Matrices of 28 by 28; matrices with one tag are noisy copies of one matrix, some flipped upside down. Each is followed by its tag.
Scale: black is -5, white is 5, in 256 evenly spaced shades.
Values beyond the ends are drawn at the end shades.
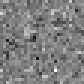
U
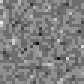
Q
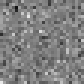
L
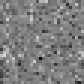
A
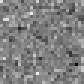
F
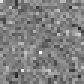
L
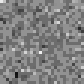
L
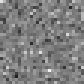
L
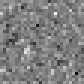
U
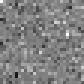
L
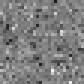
U
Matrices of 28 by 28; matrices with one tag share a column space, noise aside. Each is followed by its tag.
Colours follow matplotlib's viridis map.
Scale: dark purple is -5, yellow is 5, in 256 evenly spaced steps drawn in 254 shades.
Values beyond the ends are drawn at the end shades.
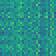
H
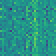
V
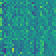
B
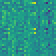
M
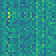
H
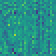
B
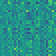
M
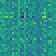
H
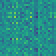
H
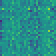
V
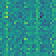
H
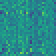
B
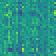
B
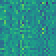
M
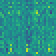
B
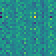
H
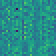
V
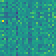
H
